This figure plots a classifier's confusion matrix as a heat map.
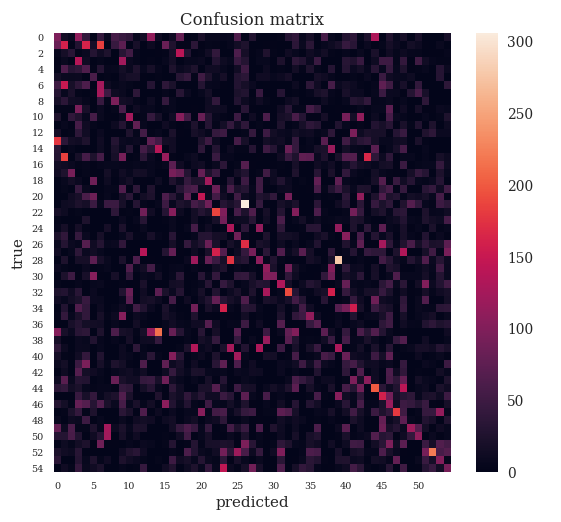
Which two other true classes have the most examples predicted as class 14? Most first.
37, 32
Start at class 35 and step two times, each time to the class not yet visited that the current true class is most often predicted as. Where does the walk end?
3
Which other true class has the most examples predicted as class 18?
20
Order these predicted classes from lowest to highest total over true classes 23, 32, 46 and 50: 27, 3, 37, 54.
37, 27, 54, 3
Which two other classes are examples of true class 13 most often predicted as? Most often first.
0, 37
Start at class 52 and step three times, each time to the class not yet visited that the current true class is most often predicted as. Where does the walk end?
16
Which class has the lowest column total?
30
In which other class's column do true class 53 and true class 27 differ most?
22
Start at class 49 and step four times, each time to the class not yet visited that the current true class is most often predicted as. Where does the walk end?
4
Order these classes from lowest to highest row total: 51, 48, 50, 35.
48, 35, 50, 51
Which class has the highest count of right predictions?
52
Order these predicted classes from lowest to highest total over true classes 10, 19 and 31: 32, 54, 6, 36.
6, 32, 36, 54
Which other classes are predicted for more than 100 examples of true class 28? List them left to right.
19, 24, 39
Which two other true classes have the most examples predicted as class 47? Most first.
53, 30
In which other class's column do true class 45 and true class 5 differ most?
39
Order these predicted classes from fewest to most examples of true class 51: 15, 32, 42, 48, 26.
15, 32, 42, 48, 26
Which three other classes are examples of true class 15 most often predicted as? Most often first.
1, 43, 9
